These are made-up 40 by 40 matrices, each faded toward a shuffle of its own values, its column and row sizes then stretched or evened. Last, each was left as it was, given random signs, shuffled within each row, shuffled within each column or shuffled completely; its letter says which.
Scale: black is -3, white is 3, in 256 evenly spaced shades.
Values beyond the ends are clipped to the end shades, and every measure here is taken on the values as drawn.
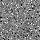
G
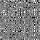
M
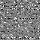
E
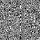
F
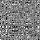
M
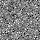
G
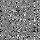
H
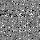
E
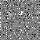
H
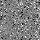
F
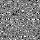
E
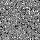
G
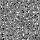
F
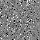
F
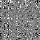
H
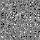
H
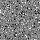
G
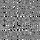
M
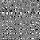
M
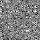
H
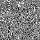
F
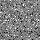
G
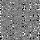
H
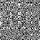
M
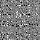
H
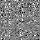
H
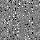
F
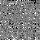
H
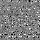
E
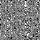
F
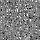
F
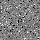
G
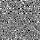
E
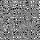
M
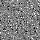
G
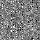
F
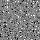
G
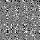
M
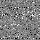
E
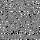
E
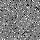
G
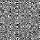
M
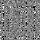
H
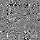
H
